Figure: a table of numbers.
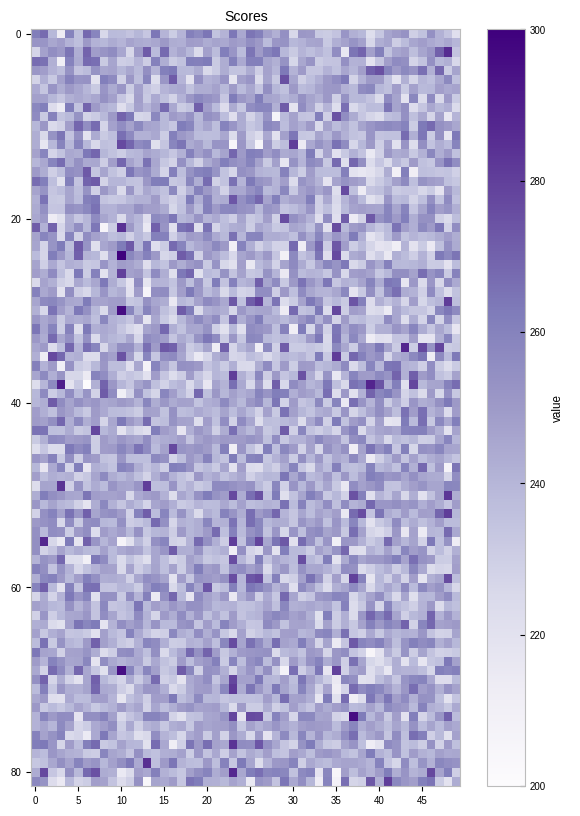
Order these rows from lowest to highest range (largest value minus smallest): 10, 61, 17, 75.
75, 10, 61, 17
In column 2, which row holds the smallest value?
20
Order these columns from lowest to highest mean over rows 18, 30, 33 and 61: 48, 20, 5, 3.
3, 5, 20, 48
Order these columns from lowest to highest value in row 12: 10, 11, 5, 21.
21, 5, 11, 10
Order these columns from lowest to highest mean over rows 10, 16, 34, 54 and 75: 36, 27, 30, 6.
30, 36, 27, 6
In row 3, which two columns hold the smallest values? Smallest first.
3, 39
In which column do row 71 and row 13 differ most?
39
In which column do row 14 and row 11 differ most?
48
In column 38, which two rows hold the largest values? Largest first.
52, 2
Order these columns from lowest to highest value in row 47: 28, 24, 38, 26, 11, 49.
26, 28, 38, 24, 11, 49
